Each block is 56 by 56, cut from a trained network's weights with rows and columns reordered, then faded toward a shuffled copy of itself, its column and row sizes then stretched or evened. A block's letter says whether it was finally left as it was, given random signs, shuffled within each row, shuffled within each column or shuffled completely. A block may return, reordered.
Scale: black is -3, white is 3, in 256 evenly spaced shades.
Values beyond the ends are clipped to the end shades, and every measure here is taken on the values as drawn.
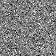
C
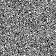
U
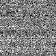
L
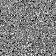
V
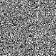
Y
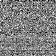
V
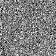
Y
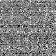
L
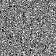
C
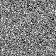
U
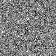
C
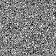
Y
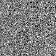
Y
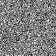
V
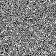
U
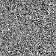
Y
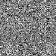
L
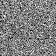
U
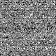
V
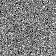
U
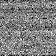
V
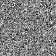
Y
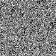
C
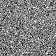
U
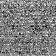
V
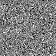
Y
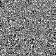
Y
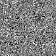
Y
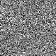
Y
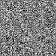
L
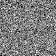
Y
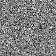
Y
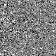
Y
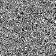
Y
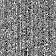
C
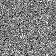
U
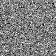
U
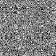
L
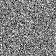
U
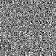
L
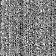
L
